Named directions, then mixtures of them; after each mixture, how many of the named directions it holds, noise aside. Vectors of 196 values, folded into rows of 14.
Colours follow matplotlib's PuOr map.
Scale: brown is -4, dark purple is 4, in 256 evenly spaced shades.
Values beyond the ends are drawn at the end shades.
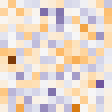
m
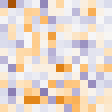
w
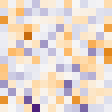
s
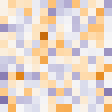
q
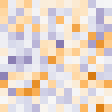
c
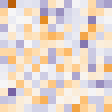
three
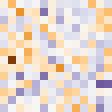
two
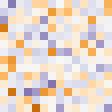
four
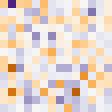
one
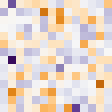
two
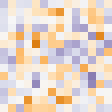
three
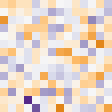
four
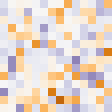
four
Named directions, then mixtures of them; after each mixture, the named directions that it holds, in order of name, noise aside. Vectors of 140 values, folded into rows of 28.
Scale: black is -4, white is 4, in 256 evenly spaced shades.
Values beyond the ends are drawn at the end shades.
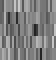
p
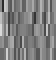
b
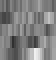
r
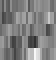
r.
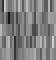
b, p, r.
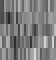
p, r.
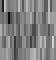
b, p, r.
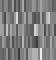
b, p, r.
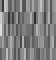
b.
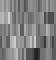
p, r.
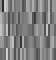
b.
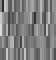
b.
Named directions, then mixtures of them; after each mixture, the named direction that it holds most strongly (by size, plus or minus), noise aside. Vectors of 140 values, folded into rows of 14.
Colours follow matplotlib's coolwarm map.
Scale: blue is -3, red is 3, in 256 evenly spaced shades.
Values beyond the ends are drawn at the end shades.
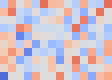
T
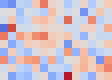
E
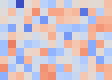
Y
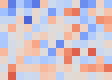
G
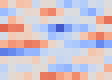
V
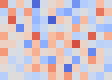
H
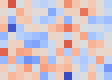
E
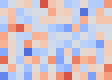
T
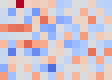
Y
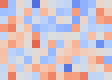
H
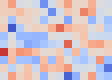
E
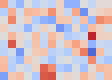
Y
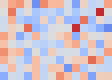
T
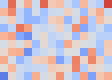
T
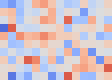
E
